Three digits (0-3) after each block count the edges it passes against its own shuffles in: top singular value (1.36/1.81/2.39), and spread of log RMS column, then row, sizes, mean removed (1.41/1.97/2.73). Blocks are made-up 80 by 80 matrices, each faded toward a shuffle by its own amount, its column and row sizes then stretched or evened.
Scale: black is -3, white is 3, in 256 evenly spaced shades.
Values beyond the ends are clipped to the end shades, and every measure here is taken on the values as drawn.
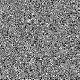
1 0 1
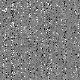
0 3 0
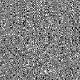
2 2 0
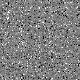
1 1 1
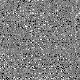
1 1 3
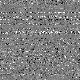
1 0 3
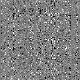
1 3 1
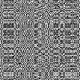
3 2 1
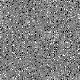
2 2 0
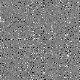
0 2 2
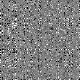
1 3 2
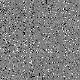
0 2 1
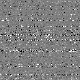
0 1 3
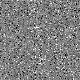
0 1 1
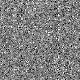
1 1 1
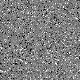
0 1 1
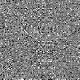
2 1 1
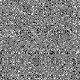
2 0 2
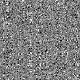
1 2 0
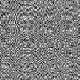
3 1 0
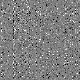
2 2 1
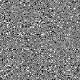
2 1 2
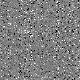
1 2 0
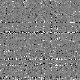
2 2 3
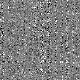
0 3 1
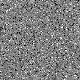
1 0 0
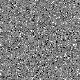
1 1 0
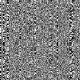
3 3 0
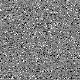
0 1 2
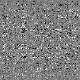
0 2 3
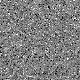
1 0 0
